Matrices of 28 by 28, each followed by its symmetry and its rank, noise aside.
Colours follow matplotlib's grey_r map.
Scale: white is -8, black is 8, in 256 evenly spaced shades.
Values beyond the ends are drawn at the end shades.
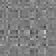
no symmetry, rank three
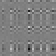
no symmetry, rank one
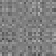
antisymmetric, rank two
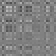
symmetric, rank one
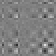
symmetric, rank one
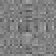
no symmetry, rank three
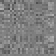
no symmetry, rank three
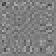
symmetric, rank three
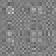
symmetric, rank three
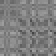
symmetric, rank two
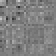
symmetric, rank two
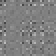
symmetric, rank two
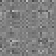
no symmetry, rank three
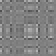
symmetric, rank one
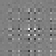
symmetric, rank one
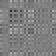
symmetric, rank one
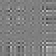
symmetric, rank one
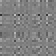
no symmetry, rank two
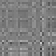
no symmetry, rank two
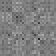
symmetric, rank three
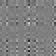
no symmetry, rank one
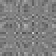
symmetric, rank two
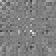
symmetric, rank three
